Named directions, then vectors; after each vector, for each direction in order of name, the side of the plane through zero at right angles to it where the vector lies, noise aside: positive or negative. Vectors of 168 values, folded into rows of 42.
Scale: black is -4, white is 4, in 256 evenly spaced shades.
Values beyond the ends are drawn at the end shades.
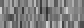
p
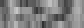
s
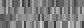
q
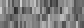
positive, positive, negative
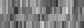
positive, positive, negative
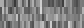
negative, positive, negative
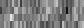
negative, negative, positive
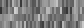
negative, negative, positive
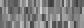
negative, positive, negative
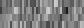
negative, negative, positive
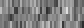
positive, positive, negative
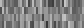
negative, positive, negative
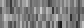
negative, negative, negative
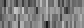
negative, positive, positive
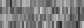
negative, negative, negative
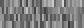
positive, negative, positive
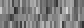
positive, positive, negative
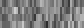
negative, positive, positive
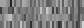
negative, negative, negative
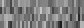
negative, negative, negative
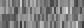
positive, positive, negative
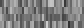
positive, negative, positive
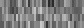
negative, positive, negative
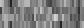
negative, negative, negative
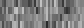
negative, positive, positive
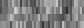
negative, negative, positive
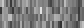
negative, negative, negative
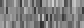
positive, negative, positive
